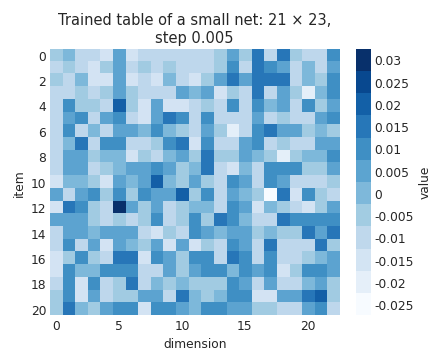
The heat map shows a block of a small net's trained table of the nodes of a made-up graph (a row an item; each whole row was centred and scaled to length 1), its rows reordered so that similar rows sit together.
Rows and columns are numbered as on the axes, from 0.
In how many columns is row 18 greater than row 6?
8
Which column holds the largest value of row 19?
21
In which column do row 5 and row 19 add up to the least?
17
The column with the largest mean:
5
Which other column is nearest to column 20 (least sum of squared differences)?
13
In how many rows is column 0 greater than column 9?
5
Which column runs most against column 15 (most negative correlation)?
16
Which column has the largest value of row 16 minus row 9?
14
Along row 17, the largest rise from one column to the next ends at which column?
1
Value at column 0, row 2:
-0.005
